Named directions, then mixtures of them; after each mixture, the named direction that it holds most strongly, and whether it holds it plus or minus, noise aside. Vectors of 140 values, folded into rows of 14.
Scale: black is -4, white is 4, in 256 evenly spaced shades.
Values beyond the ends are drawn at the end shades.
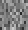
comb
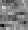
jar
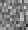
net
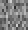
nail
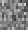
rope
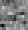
jar, plus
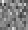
rope, plus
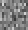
rope, plus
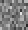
net, plus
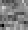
jar, plus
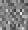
comb, minus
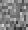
net, plus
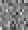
comb, minus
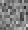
net, minus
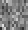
comb, plus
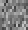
nail, plus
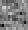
jar, plus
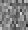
net, plus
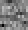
jar, plus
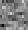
jar, plus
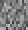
net, plus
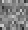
comb, plus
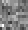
jar, minus
